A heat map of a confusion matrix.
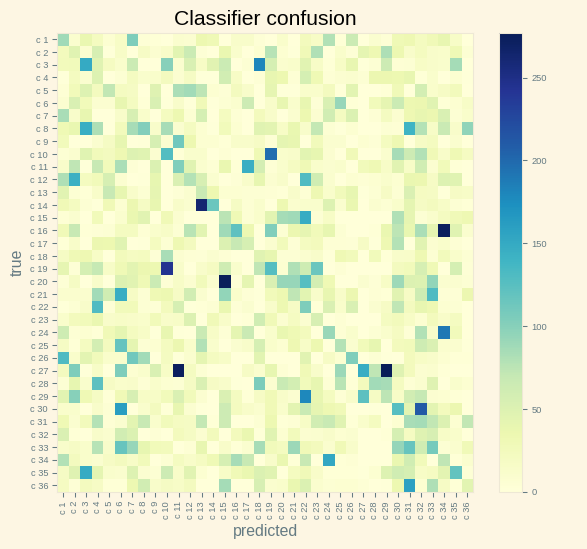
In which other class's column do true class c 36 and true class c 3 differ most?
c 31
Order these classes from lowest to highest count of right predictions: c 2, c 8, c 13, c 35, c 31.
c 2, c 13, c 31, c 8, c 35
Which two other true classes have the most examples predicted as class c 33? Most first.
c 21, c 20
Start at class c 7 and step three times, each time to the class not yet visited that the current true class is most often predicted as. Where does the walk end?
c 34
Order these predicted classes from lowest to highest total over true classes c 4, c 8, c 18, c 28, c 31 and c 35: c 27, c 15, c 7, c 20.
c 27, c 20, c 15, c 7
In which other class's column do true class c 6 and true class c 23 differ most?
c 25
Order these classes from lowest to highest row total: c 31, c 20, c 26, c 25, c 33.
c 26, c 25, c 31, c 33, c 20
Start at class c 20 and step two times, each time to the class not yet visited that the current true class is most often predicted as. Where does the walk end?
c 22
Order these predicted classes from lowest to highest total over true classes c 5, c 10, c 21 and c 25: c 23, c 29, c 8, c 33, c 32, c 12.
c 29, c 8, c 23, c 12, c 33, c 32
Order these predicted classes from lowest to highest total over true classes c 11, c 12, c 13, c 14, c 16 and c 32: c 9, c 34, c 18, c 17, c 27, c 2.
c 27, c 18, c 9, c 17, c 2, c 34
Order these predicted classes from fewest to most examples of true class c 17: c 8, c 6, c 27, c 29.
c 8, c 27, c 29, c 6
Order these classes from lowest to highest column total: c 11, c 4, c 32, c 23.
c 23, c 11, c 4, c 32
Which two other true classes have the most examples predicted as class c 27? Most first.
c 29, c 2
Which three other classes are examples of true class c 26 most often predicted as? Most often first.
c 1, c 7, c 8
